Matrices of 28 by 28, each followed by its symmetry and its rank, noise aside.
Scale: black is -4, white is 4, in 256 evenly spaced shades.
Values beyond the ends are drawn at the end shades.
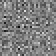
no symmetry, rank seven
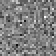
antisymmetric, rank six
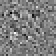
antisymmetric, rank six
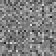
antisymmetric, rank six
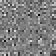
no symmetry, rank six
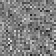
antisymmetric, rank six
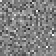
symmetric, rank seven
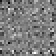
no symmetry, rank five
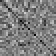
symmetric, rank five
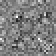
symmetric, rank six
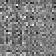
no symmetry, rank six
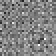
symmetric, rank six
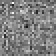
no symmetry, rank six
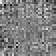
no symmetry, rank seven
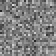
no symmetry, rank six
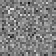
symmetric, rank six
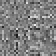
antisymmetric, rank six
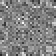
symmetric, rank five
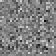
no symmetry, rank seven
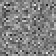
no symmetry, rank seven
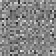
symmetric, rank seven
